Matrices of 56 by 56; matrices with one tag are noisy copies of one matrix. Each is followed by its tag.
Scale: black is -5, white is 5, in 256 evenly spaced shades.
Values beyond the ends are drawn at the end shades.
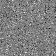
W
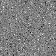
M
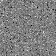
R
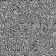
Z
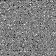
Z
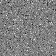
R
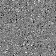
W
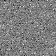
Z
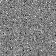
R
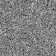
R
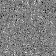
W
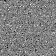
Z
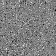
M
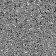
W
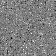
M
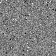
R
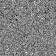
W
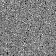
M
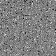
R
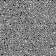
Z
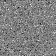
Z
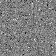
R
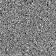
R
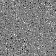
M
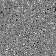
W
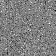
M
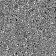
W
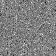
M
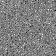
M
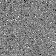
R
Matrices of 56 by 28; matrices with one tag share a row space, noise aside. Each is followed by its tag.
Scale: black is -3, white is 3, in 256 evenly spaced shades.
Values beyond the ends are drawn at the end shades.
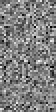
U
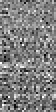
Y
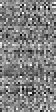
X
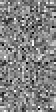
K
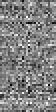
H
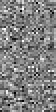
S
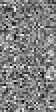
S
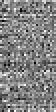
Y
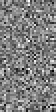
U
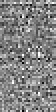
H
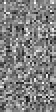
U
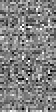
H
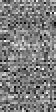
Y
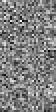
S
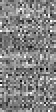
X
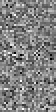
S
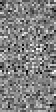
K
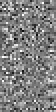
S
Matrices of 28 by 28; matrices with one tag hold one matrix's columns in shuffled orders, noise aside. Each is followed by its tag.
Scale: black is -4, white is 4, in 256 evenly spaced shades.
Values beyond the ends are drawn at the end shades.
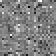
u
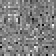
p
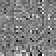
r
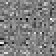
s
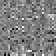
r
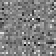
s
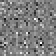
s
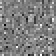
p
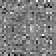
u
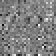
p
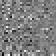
r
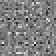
s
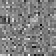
p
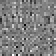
p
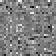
u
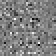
s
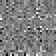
r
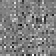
p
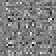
s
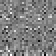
r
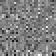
r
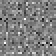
s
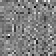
u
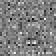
s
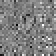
p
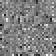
p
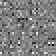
s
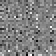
r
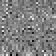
r
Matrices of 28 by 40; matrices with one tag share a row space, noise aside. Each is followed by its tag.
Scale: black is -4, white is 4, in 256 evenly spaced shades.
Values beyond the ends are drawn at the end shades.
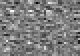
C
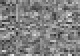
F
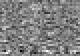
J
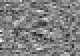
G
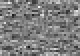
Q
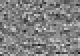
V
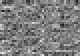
Q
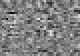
C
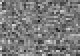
V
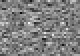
J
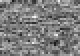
Q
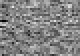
F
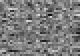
C
